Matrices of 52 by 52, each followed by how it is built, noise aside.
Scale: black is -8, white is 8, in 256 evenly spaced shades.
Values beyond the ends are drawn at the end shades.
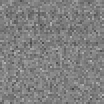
repeating columns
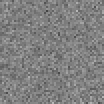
repeating rows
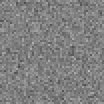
repeating columns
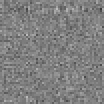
low rank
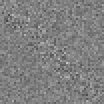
banded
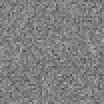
repeating columns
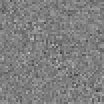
banded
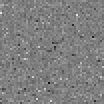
sparse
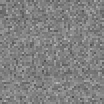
repeating columns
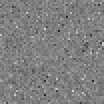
sparse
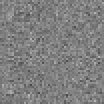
low rank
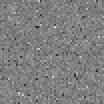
sparse
